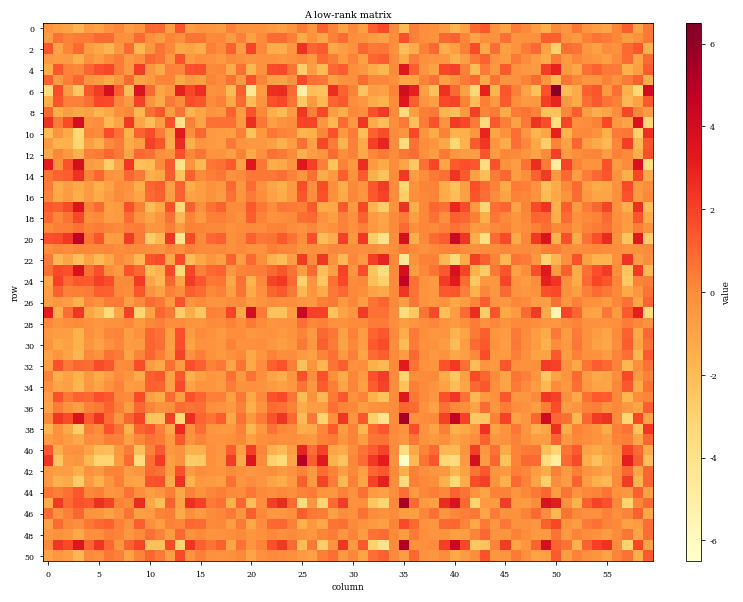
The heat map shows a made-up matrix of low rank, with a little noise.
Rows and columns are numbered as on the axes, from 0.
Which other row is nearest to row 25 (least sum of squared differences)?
47
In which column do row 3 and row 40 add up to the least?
35
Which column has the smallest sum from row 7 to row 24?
13
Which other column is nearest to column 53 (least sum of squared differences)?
24
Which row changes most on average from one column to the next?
6
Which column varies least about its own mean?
34
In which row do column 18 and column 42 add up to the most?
41
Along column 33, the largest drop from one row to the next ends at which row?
23
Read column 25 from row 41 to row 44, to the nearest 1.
5 0 1 0
